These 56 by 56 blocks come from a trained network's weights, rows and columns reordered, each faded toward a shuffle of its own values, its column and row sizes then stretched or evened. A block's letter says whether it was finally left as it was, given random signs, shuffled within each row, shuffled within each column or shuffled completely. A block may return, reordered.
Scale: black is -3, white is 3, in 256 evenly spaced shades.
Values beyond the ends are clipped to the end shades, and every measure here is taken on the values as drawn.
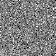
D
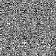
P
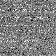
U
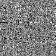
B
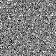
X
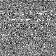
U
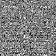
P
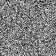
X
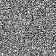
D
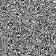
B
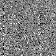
B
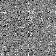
B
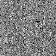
D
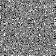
B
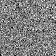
U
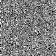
D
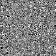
B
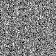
D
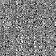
P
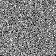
X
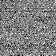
U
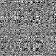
P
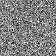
B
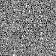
D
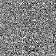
B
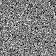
X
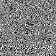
B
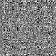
P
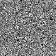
D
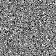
X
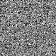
U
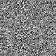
P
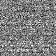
U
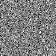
D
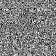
U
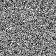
X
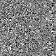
B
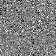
B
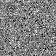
X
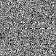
B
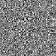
P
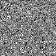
B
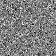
X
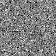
U
